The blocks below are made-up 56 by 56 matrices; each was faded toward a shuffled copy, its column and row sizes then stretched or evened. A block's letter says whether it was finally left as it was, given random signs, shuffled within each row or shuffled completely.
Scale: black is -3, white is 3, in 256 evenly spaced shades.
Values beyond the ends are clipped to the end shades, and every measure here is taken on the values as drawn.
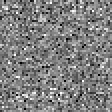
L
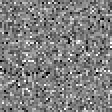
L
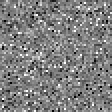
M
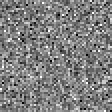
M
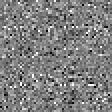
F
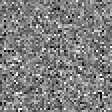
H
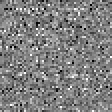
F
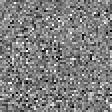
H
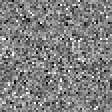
L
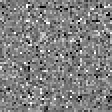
H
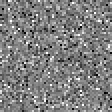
M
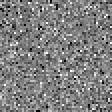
M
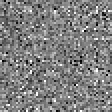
H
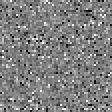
L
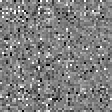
F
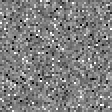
M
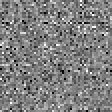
F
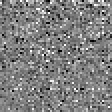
F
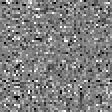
F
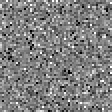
M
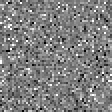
M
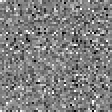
F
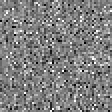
F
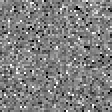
M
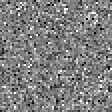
M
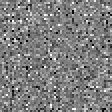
H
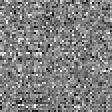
F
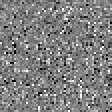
F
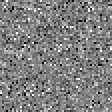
L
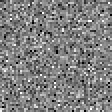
M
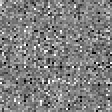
F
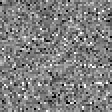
L
